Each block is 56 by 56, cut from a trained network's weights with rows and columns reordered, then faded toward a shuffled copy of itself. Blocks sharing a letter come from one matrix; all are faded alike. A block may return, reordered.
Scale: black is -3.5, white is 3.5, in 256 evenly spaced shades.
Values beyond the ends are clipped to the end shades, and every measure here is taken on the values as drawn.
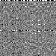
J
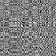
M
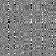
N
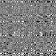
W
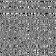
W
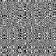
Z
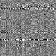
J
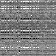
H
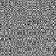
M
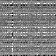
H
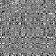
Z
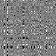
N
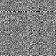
J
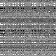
H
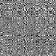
Z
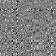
N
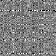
J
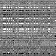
H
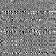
W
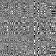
N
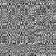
M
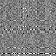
J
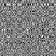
M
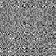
J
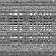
H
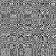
M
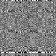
J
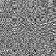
M
